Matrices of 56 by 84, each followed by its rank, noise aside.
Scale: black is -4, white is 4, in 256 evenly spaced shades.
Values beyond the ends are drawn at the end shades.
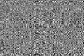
eight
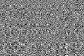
eight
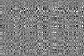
four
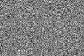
twelve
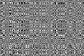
four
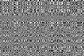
four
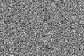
twelve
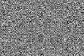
twelve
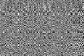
six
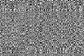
eight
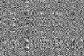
six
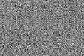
twelve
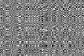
four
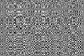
six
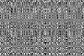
four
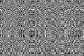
four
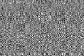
eight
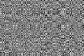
six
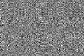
eight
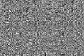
twelve
